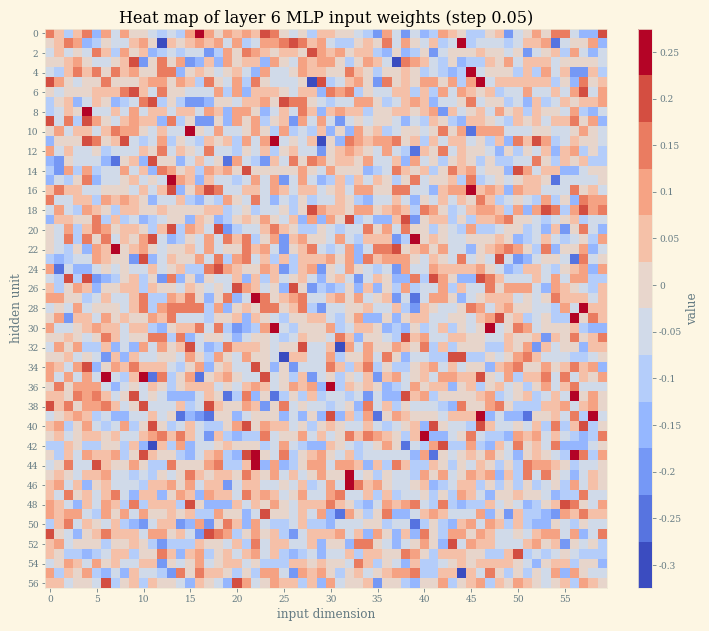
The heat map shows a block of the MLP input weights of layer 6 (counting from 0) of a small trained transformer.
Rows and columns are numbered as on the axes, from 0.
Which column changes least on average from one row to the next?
27
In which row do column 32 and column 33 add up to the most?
46
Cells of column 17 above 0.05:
13
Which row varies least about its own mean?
54
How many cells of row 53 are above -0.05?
31
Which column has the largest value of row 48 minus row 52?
55
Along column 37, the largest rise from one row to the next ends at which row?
22
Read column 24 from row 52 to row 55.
0.05 0.05 -0.1 0.1
